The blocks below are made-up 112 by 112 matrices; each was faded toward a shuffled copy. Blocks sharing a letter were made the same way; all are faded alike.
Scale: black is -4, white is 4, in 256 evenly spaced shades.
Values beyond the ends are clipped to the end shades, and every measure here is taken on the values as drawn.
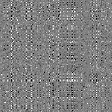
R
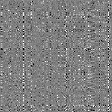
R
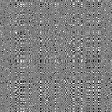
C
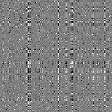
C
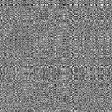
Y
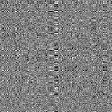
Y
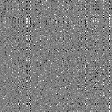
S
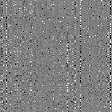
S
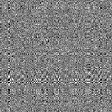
Y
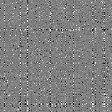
R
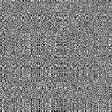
Y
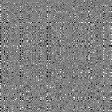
R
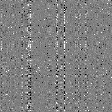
R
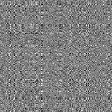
Y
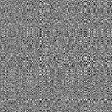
Y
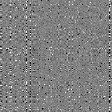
S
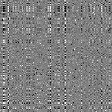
C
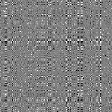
C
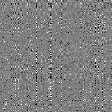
S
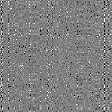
S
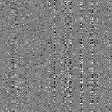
S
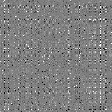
R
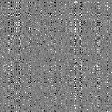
R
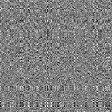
Y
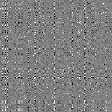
R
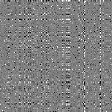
R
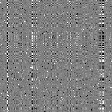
C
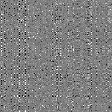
S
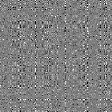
R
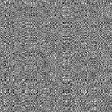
Y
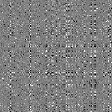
R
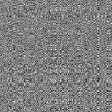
Y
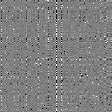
C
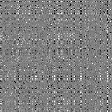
R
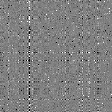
R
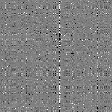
R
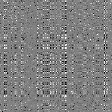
C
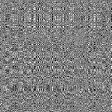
Y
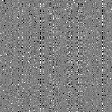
R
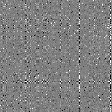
R
